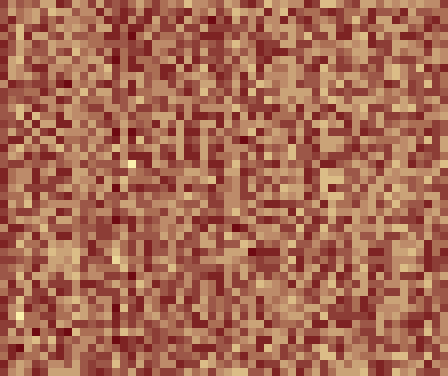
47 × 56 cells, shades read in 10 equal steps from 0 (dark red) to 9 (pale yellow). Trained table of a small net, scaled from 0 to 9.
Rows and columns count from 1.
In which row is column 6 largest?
29
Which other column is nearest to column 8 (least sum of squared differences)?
9
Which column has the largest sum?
10
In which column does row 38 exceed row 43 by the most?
37
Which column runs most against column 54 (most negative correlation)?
8
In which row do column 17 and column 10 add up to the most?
21
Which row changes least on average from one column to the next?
6
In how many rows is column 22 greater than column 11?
16
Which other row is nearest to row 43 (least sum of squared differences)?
2
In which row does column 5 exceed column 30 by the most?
15
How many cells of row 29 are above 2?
42
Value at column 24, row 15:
5
